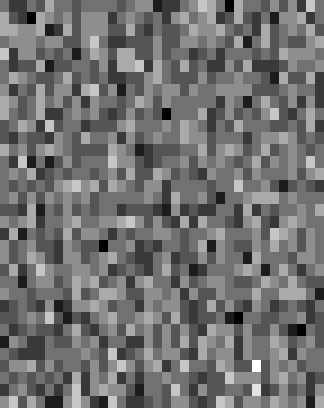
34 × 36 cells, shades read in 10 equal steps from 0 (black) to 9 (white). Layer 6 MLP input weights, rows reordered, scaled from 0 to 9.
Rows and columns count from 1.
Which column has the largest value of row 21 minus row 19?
31
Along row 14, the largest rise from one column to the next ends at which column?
3
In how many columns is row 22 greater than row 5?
12
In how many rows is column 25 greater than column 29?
9
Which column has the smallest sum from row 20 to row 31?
7
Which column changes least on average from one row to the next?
17
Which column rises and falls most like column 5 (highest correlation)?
1
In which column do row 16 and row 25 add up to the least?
36
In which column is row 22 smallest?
28
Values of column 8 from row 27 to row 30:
1 4 3 4
